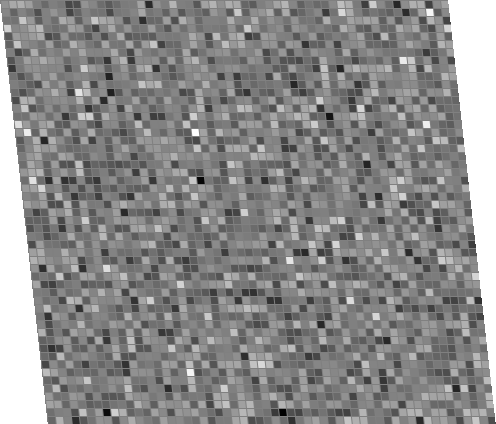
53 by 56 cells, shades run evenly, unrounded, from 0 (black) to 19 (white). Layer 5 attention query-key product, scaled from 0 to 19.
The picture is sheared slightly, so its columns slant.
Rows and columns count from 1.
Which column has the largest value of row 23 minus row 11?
36
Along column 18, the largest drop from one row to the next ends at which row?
3
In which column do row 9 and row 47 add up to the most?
44
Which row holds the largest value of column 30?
2
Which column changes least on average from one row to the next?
24
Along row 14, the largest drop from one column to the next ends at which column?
45
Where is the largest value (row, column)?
17, 23
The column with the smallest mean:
13
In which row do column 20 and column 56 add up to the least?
38
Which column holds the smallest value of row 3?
18
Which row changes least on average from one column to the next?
20
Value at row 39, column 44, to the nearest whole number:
10
